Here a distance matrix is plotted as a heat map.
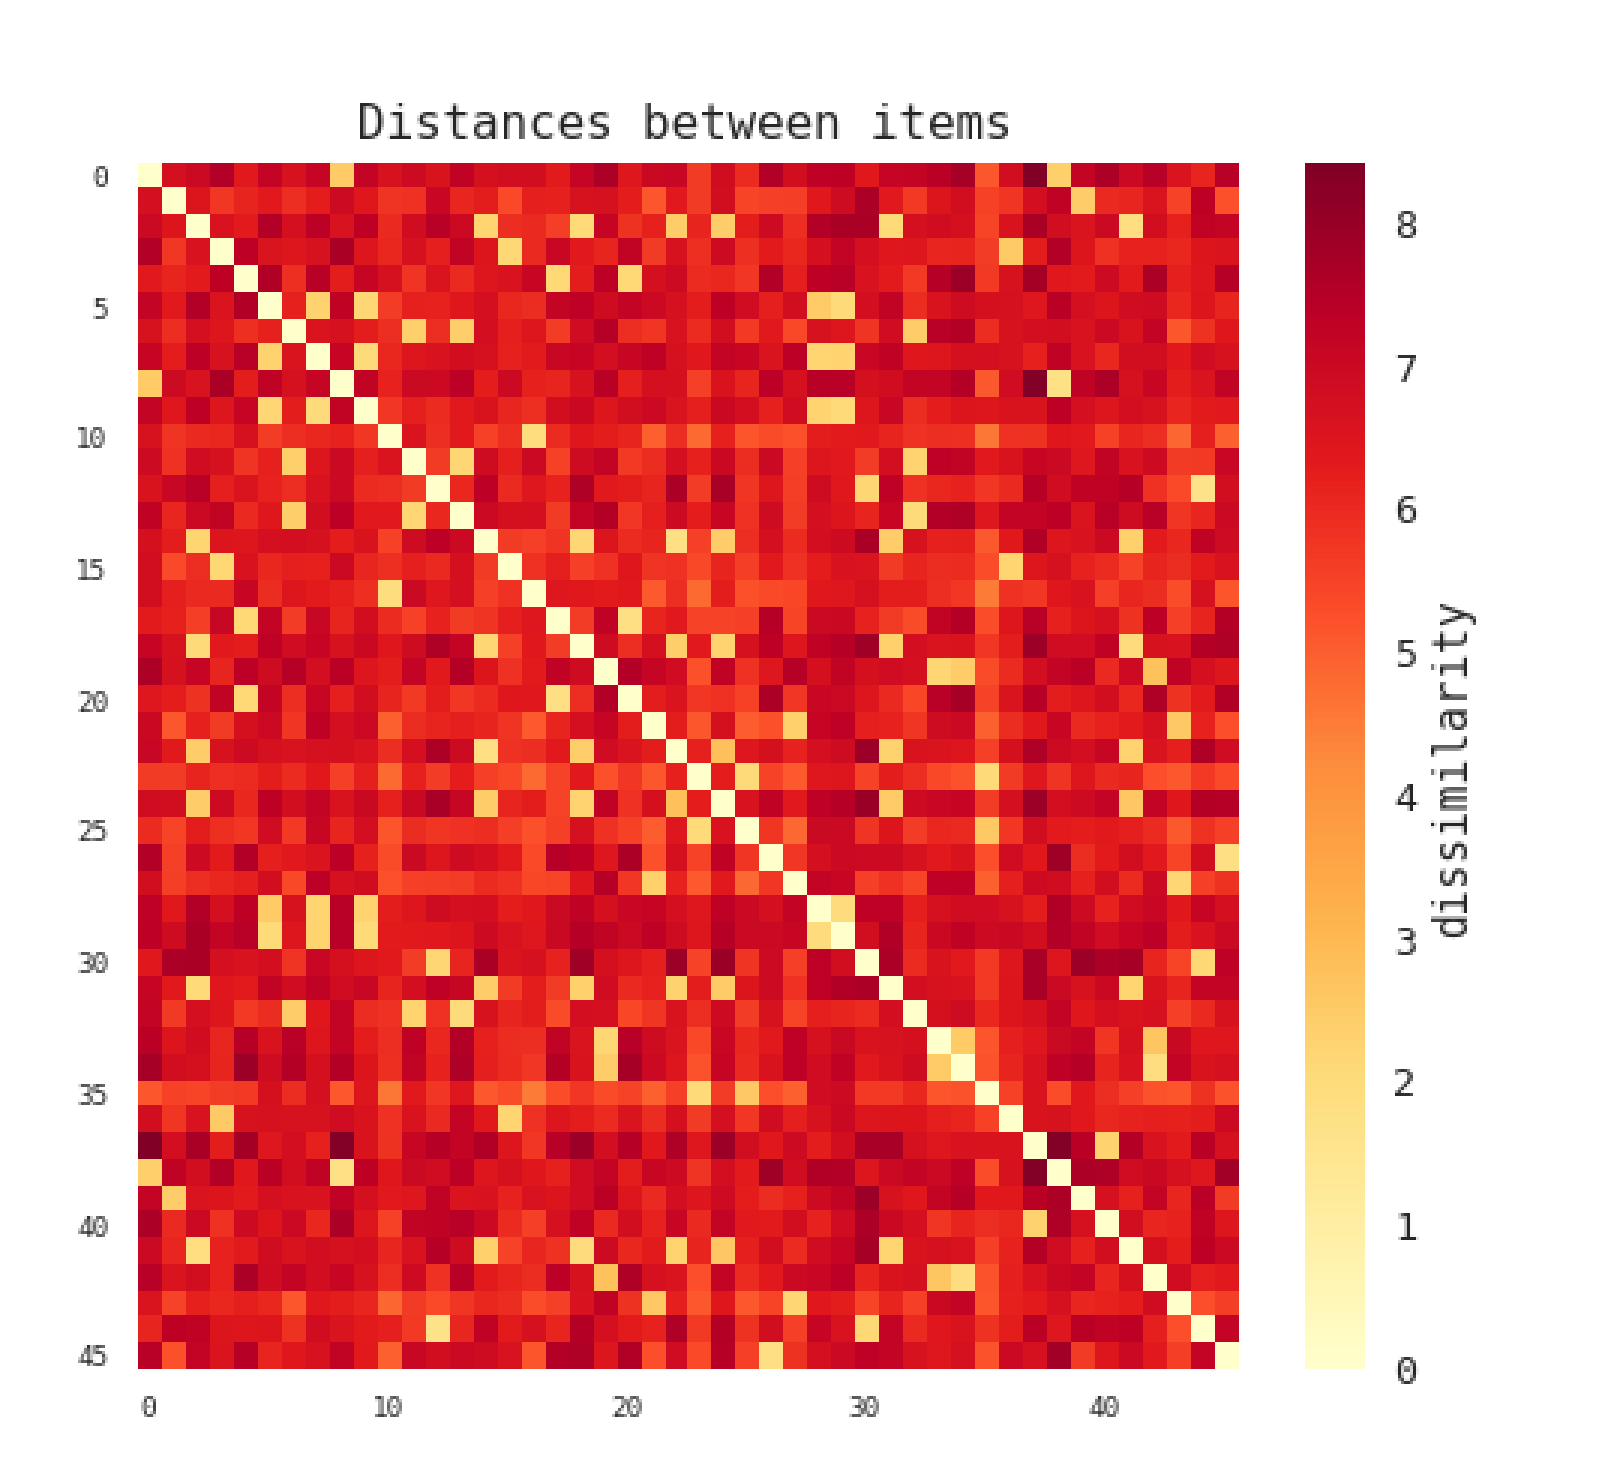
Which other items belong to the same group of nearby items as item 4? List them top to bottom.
17, 20
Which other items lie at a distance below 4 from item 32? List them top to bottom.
6, 11, 13
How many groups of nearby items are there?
14
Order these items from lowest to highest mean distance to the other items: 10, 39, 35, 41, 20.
35, 10, 41, 20, 39
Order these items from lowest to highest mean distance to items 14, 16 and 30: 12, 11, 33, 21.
12, 21, 33, 11
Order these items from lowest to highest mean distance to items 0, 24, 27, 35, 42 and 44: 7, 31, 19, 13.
31, 19, 13, 7
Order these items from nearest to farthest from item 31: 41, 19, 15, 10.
41, 15, 10, 19
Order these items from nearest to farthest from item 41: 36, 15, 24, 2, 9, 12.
2, 24, 15, 36, 9, 12
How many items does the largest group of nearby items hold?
7
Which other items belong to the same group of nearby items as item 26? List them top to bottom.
45
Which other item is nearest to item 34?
42
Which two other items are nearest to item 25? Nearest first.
23, 35
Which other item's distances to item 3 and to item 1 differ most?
39
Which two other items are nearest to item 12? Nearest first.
44, 30
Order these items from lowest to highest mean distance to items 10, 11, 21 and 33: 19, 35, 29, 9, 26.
35, 19, 26, 9, 29
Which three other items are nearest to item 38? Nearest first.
8, 0, 35
